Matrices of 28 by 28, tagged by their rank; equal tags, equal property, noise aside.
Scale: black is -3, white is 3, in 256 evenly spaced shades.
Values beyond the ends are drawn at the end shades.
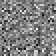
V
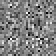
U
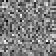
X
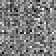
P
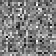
V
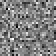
X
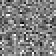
P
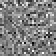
V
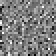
X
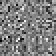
X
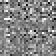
U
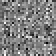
P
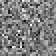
V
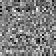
V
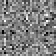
X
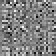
U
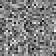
V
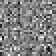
X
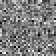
X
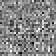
X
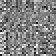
U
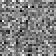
V
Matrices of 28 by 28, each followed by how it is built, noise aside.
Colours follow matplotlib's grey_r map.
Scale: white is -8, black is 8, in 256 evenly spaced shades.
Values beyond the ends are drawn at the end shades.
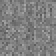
blocks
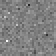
sparse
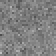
smooth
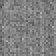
blocks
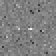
sparse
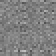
low rank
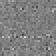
uneven rows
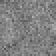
smooth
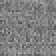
blocks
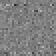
uneven rows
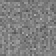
blocks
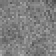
smooth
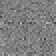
uneven rows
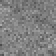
smooth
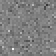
sparse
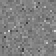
sparse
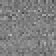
low rank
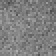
smooth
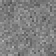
smooth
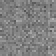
blocks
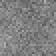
smooth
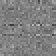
low rank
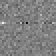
uneven rows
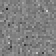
sparse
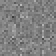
low rank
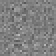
low rank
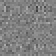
low rank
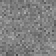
smooth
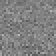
uneven rows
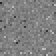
sparse
